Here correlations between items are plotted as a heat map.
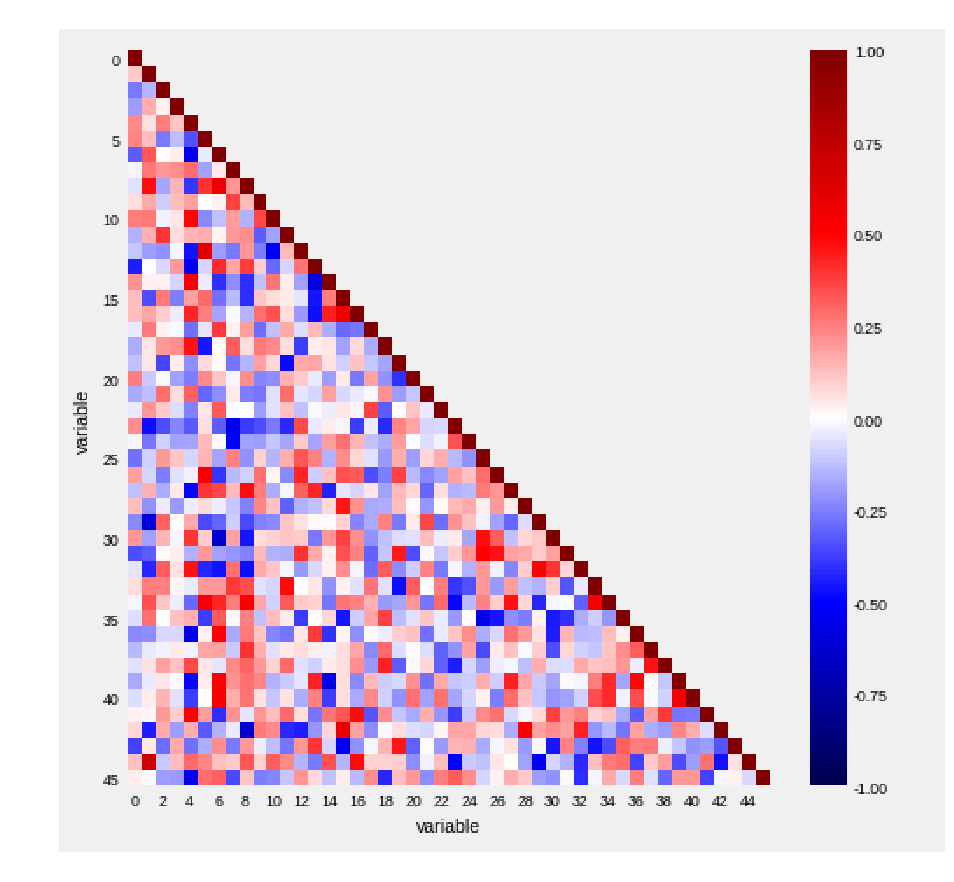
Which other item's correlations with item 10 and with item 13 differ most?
4
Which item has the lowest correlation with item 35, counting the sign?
25
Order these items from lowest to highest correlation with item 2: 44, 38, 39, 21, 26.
26, 44, 39, 38, 21
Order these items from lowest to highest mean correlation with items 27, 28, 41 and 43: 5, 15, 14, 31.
14, 15, 5, 31
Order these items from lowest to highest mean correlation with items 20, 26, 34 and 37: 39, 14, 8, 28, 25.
14, 25, 28, 39, 8
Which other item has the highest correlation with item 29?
32
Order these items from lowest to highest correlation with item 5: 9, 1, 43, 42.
42, 43, 9, 1
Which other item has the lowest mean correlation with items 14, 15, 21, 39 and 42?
8
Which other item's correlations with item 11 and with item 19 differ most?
33
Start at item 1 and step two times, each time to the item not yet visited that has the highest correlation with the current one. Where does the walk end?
16
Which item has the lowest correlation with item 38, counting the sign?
23
